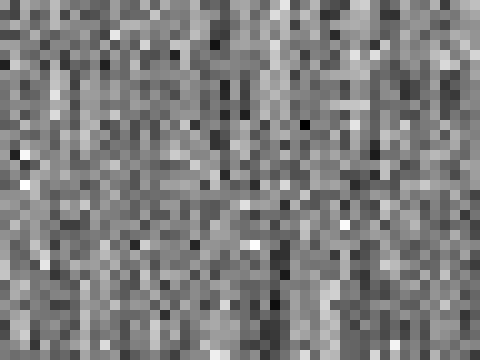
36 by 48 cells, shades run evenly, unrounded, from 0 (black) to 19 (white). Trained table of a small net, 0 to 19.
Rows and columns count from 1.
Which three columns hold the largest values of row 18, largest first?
22, 39, 7
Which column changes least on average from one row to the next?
10
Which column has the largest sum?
9
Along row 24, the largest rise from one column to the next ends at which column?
31
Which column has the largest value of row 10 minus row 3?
30
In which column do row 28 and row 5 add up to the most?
15
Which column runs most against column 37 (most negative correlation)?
11
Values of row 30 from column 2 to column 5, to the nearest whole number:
13 11 9 8
